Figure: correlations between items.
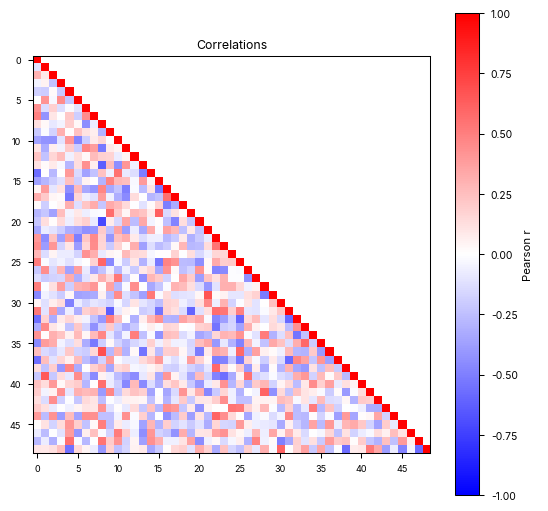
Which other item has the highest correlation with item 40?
8
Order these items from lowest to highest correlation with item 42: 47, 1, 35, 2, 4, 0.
47, 1, 4, 0, 35, 2
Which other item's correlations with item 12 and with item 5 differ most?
39
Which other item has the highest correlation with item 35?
33
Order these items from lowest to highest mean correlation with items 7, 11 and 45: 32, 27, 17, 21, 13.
21, 17, 32, 27, 13
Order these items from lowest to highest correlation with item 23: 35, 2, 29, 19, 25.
19, 35, 29, 25, 2
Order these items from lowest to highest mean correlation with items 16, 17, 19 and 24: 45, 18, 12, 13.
18, 45, 13, 12
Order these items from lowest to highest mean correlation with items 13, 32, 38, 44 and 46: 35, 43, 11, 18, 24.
43, 35, 24, 18, 11
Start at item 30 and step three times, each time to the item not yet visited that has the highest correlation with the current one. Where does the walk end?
28
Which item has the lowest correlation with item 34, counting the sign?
32
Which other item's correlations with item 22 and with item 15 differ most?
31
